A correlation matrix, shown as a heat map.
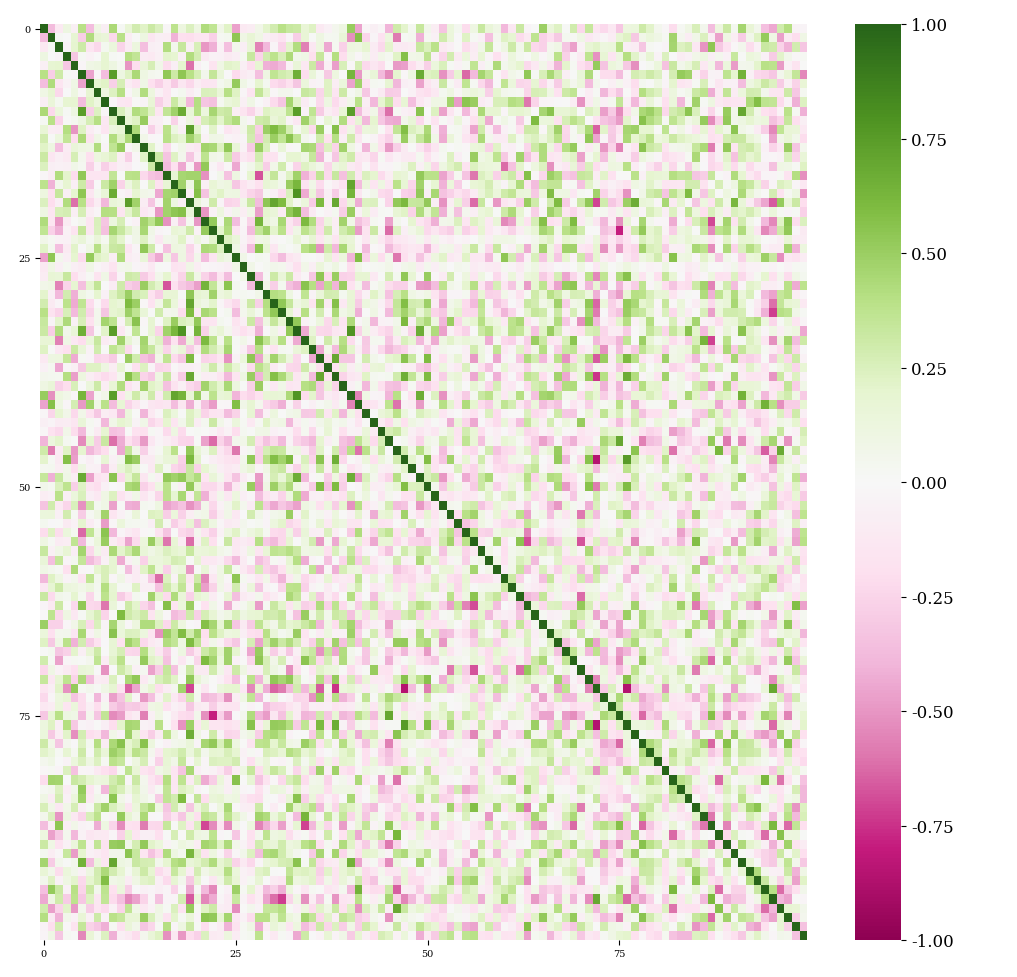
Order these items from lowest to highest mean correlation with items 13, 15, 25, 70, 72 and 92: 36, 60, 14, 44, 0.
36, 44, 0, 14, 60
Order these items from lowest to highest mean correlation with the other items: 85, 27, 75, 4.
75, 4, 27, 85
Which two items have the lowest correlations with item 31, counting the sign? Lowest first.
95, 72
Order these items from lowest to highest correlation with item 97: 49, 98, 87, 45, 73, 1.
87, 45, 73, 98, 1, 49
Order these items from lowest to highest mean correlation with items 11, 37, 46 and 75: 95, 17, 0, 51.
95, 51, 0, 17
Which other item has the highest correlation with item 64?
10
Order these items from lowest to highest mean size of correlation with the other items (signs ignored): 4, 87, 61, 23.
23, 61, 4, 87
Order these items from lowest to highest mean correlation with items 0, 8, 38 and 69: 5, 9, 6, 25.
25, 6, 5, 9
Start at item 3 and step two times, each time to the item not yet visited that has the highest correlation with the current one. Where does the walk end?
76
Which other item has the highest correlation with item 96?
46
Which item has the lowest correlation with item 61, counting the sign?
21
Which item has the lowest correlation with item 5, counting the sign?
55
